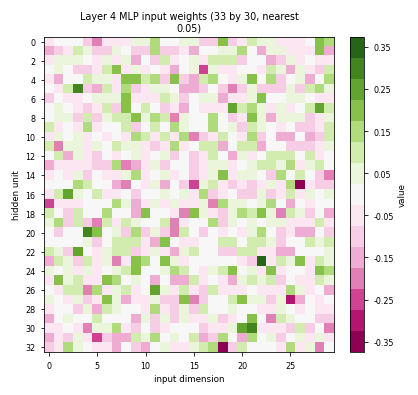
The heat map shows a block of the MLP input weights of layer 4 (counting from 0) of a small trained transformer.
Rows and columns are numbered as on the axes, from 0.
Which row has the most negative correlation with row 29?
24
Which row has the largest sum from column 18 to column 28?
7
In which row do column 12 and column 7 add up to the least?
15
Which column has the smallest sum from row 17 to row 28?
13
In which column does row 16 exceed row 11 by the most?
1
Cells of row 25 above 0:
13
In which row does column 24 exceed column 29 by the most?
14
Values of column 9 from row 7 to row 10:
0 0.2 -0.1 0.15
